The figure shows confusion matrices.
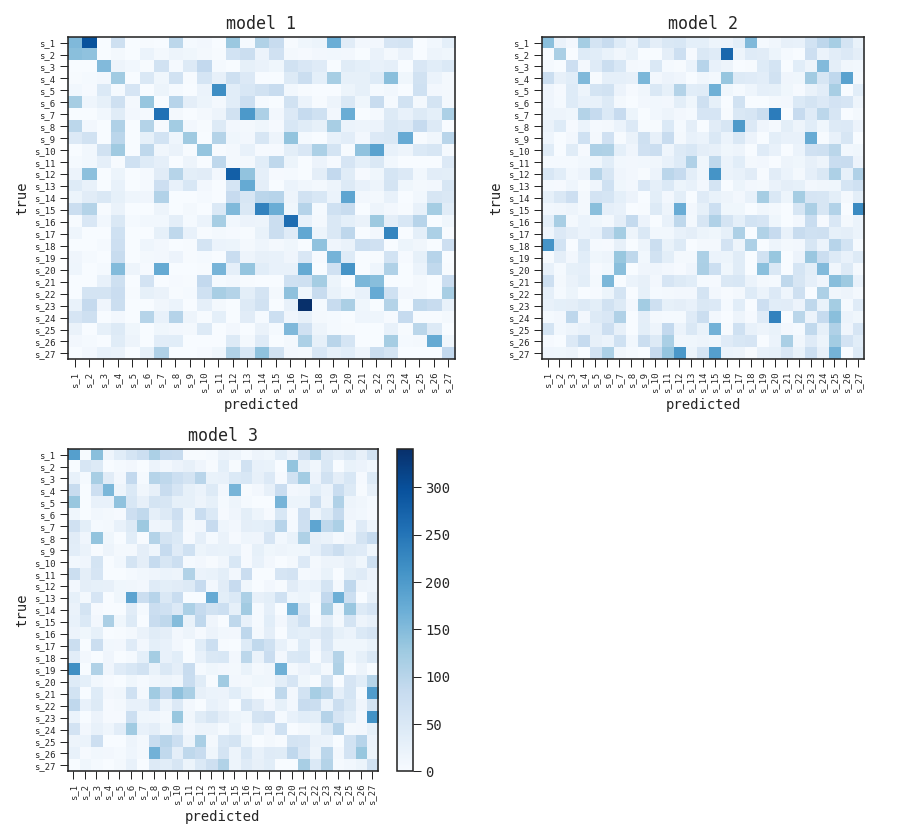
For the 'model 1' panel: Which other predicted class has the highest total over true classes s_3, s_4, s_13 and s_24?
s_23
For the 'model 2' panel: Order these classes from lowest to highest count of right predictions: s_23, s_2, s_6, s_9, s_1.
s_6, s_9, s_23, s_2, s_1
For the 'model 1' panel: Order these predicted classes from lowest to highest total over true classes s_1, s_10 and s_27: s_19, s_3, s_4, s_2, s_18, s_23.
s_3, s_23, s_18, s_4, s_19, s_2
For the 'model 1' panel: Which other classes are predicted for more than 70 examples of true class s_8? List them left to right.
s_1, s_4, s_6, s_19, s_25
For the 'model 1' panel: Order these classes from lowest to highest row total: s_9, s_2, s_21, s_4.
s_2, s_21, s_4, s_9
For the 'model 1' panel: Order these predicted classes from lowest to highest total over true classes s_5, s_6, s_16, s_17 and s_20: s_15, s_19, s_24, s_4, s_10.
s_10, s_24, s_19, s_15, s_4
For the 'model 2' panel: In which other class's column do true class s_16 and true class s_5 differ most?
s_2
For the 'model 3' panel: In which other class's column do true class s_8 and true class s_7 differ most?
s_22
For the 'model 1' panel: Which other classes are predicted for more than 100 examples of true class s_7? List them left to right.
s_13, s_14, s_20, s_27
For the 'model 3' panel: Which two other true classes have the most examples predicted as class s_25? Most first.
s_14, s_12
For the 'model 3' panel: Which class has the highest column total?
s_8
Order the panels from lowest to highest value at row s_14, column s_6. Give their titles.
model 1, model 3, model 2
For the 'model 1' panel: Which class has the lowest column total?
s_5
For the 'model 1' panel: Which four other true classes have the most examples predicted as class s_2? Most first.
s_1, s_12, s_15, s_23
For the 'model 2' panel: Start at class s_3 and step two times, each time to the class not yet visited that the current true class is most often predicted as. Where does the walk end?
s_20
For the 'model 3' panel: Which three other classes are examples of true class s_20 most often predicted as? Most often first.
s_14, s_27, s_11
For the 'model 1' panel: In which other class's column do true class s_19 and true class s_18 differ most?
s_26
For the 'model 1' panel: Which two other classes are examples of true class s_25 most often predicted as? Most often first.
s_16, s_17
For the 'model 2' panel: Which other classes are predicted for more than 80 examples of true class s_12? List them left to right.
s_5, s_11, s_15, s_25, s_27
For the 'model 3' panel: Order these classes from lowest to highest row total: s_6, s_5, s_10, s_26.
s_10, s_6, s_5, s_26
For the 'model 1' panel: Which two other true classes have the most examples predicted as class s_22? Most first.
s_10, s_21
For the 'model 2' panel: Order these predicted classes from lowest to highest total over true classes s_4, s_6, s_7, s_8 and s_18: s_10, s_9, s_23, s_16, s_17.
s_10, s_9, s_16, s_23, s_17
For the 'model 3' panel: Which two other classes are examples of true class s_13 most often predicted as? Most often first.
s_6, s_24
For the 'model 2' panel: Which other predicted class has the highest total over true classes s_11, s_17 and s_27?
s_15
